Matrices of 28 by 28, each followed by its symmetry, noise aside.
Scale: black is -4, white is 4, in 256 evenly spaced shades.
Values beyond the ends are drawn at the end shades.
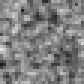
no symmetry.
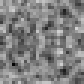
mirrored top to bottom.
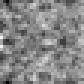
mirrored top to bottom.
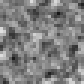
symmetric.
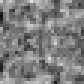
mirrored top to bottom.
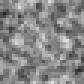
same after a half turn.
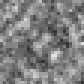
symmetric.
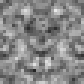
mirrored left to right.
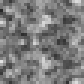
mirrored top to bottom.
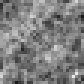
symmetric.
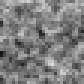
no symmetry.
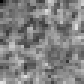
symmetric.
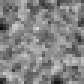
symmetric across the other diagonal.
